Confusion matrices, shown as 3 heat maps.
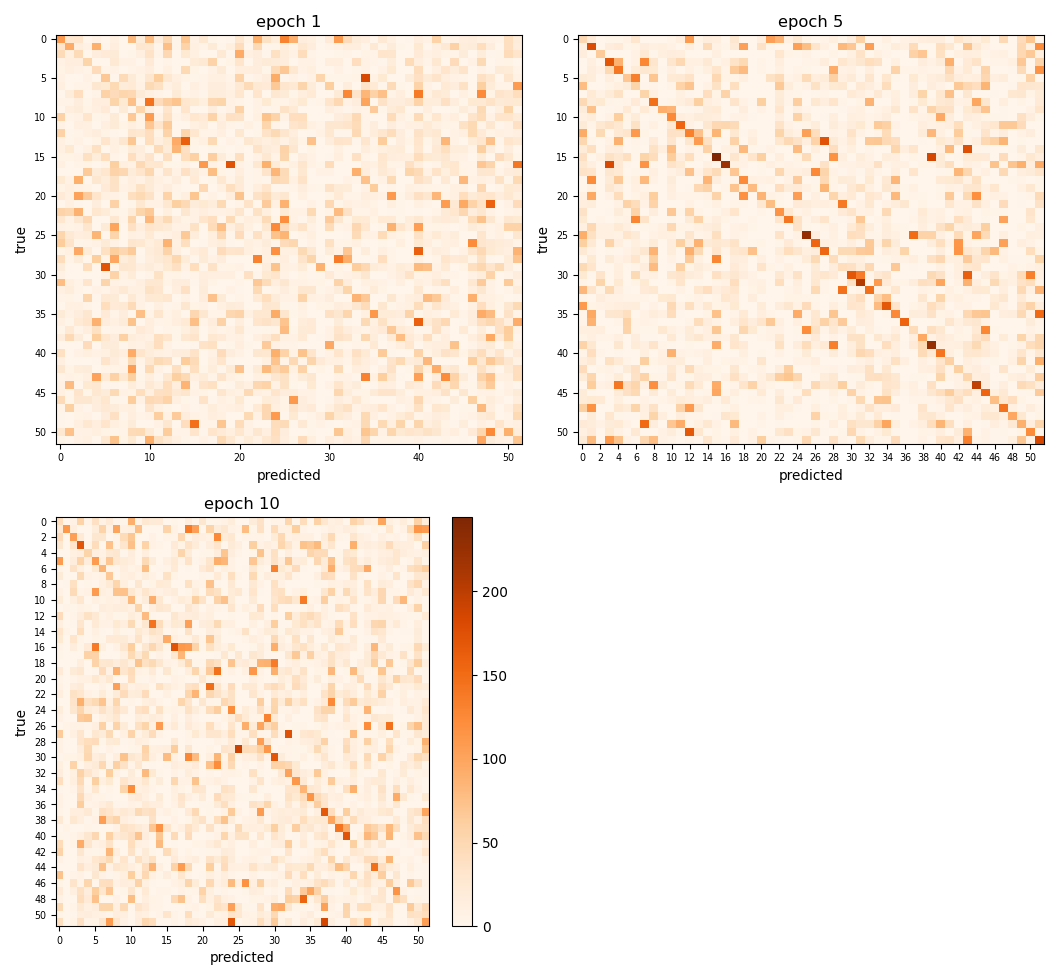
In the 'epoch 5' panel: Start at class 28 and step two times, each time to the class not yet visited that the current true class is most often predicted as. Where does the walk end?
39
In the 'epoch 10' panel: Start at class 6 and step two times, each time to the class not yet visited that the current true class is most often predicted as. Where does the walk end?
18
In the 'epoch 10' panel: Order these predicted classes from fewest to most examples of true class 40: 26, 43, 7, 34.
34, 26, 7, 43
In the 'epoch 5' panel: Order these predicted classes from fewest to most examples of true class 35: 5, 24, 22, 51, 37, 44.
22, 37, 5, 44, 24, 51
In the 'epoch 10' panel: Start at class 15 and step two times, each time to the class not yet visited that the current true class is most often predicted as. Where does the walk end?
8
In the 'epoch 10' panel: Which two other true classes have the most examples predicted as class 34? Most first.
48, 10
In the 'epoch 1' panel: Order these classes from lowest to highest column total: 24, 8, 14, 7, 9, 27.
7, 9, 27, 14, 8, 24
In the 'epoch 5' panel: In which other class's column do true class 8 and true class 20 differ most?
18
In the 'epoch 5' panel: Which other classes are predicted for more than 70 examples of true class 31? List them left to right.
33, 40, 43
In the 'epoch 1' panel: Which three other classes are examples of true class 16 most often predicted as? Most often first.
19, 51, 23
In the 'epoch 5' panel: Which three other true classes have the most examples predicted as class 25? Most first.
37, 12, 1
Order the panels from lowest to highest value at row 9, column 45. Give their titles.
epoch 1, epoch 10, epoch 5
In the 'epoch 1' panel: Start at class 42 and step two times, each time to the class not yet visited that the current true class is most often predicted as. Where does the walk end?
10
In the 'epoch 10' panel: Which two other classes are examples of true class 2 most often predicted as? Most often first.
22, 10
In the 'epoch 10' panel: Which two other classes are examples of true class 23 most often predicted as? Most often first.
38, 3
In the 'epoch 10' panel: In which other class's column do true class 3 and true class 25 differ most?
29
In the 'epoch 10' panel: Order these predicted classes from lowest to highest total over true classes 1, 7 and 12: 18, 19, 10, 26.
10, 26, 19, 18
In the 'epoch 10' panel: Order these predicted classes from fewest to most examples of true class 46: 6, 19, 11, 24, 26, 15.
15, 19, 6, 11, 24, 26
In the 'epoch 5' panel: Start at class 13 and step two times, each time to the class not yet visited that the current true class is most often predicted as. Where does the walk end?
42
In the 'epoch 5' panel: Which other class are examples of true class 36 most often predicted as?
1
